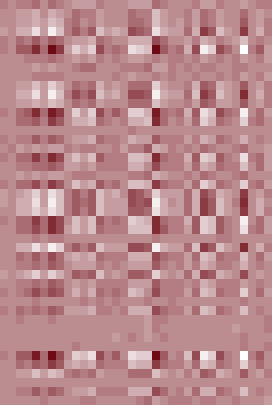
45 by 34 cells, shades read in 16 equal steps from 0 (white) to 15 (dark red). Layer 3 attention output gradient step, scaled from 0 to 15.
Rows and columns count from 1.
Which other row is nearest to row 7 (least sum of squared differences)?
9
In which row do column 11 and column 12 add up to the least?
40
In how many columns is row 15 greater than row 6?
12
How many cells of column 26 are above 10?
7
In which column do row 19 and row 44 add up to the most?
20
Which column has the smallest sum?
31
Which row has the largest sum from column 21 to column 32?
23
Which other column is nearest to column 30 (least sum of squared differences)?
2
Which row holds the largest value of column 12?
11
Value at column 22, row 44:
7
